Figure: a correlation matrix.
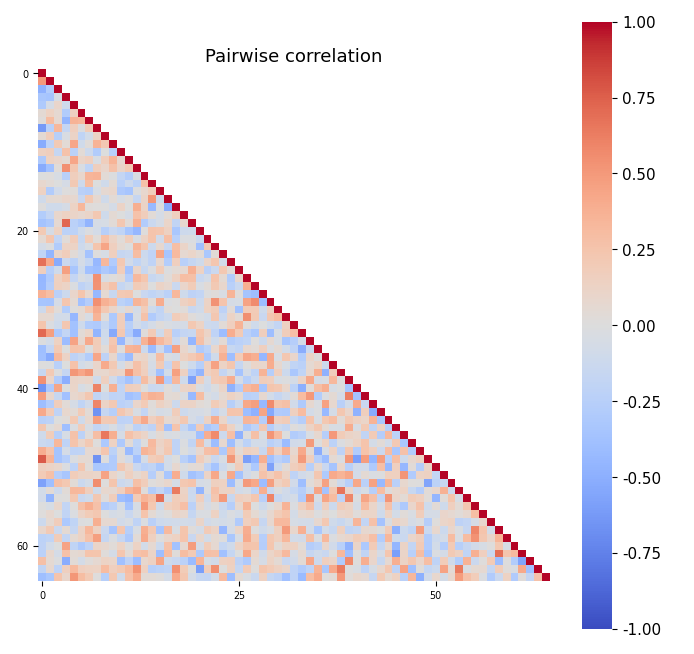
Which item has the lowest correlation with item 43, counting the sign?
7
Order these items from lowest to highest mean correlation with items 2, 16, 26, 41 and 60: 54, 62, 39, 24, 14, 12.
24, 39, 62, 12, 54, 14
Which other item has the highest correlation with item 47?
34
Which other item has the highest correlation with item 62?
39
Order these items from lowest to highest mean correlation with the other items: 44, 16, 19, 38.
19, 16, 38, 44
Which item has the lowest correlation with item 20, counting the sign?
63
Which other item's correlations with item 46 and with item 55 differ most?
8
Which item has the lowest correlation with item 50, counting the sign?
29
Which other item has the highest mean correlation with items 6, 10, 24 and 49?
0
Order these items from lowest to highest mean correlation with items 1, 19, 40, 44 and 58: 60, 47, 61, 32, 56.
47, 32, 56, 60, 61
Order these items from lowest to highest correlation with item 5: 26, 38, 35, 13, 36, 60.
60, 36, 26, 13, 35, 38
